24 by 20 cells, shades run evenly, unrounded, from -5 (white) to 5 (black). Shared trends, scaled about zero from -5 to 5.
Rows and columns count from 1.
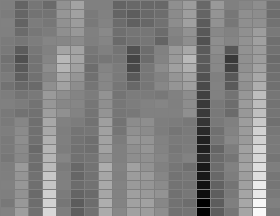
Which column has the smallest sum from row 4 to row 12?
19
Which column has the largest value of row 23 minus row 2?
15
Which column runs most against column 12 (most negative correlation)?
7
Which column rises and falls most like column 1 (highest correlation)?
17
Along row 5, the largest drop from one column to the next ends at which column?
16
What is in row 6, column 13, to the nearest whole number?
-1
